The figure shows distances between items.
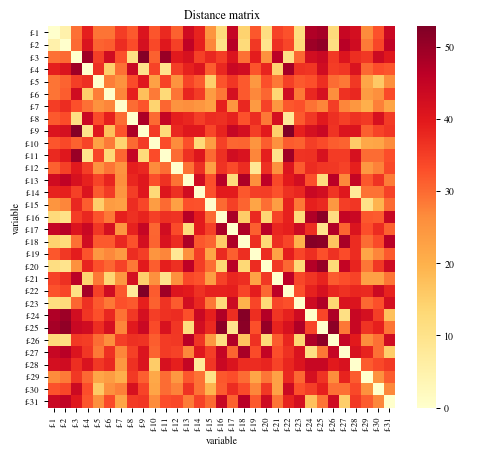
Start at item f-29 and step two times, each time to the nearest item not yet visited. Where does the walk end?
f-5
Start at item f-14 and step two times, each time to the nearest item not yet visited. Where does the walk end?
f-10
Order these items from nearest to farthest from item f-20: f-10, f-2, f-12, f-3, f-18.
f-2, f-18, f-3, f-10, f-12
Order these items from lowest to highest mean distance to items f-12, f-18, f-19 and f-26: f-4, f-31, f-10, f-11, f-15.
f-15, f-10, f-11, f-4, f-31
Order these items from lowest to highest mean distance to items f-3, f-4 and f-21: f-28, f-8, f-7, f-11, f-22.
f-11, f-7, f-8, f-22, f-28
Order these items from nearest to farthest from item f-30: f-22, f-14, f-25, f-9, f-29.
f-29, f-14, f-9, f-25, f-22
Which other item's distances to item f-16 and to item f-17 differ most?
f-25
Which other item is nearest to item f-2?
f-1
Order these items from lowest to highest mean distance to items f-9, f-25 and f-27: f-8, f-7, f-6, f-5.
f-7, f-6, f-5, f-8
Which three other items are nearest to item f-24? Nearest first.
f-27, f-31, f-7
